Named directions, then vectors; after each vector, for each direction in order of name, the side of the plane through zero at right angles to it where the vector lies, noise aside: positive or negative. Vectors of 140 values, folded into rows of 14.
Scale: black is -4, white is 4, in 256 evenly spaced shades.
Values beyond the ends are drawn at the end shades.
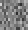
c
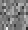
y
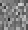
negative, positive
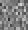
negative, positive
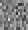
positive, negative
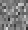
negative, positive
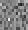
positive, negative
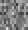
positive, positive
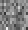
positive, positive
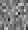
negative, positive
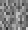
negative, negative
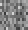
positive, positive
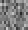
positive, positive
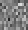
negative, positive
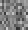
positive, positive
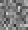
positive, positive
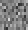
positive, negative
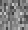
negative, negative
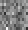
positive, positive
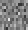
positive, negative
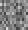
positive, positive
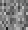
negative, negative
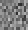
positive, negative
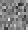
positive, negative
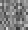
positive, positive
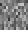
negative, positive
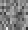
positive, positive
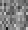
negative, negative
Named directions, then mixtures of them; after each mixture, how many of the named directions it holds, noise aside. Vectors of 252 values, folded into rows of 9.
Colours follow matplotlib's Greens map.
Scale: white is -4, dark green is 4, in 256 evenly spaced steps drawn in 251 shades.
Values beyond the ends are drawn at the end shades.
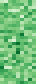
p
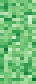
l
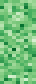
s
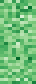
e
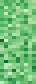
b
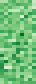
two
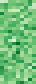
one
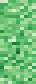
one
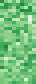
two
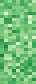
three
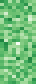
four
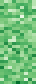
three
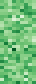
three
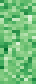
two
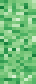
three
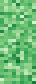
four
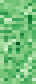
three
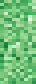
three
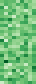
one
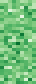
two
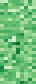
one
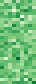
two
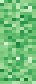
one
